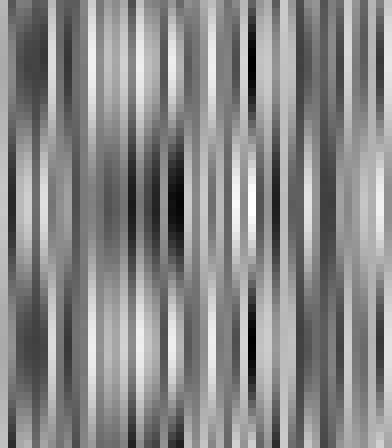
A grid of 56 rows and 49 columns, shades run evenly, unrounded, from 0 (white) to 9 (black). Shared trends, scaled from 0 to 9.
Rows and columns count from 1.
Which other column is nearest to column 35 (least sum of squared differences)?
2
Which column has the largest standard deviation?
32
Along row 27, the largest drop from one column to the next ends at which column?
24
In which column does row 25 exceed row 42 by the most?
22
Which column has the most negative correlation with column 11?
8
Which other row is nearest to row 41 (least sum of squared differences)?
46
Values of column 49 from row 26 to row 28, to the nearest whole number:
4 4 4
